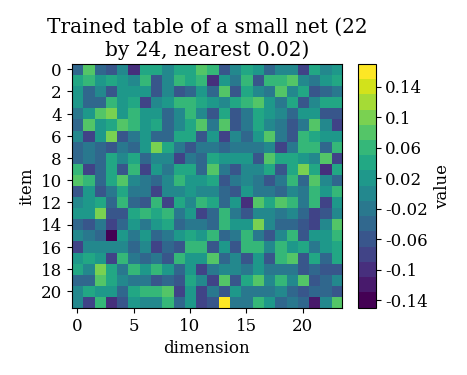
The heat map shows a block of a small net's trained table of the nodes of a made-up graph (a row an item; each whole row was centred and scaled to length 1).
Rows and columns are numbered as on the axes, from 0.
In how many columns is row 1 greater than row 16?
13
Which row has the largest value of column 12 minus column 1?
9
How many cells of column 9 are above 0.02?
8
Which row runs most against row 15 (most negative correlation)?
4
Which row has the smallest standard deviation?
11
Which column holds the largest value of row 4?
3
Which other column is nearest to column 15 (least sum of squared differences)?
22
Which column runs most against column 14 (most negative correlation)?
20
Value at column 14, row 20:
0.02
